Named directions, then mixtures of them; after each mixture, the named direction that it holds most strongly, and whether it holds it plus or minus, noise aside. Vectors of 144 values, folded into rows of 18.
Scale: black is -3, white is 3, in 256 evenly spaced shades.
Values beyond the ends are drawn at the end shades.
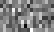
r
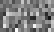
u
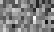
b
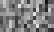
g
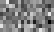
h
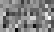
u, minus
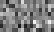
h, minus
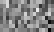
g, plus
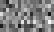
h, minus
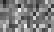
g, minus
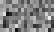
u, minus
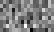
r, minus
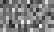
r, plus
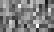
g, plus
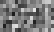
b, minus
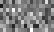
r, plus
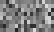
h, minus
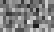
g, minus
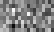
b, plus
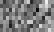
g, minus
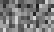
g, minus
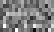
u, plus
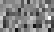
u, minus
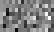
u, minus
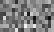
u, plus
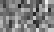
g, minus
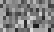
u, minus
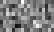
g, plus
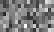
g, minus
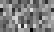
r, minus
